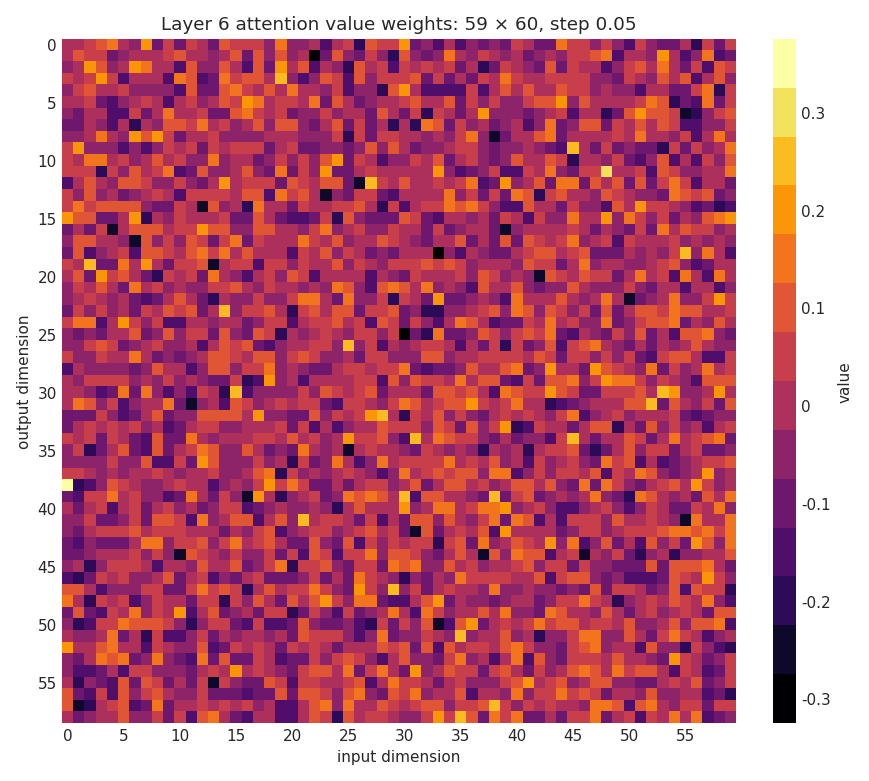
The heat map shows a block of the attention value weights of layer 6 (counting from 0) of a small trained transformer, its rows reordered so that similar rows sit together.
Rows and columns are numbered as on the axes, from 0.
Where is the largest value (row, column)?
38, 0
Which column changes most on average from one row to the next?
48
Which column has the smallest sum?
20
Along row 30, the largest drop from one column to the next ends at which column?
16
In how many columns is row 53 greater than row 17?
22
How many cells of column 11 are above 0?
21
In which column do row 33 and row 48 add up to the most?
33
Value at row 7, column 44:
-0.1
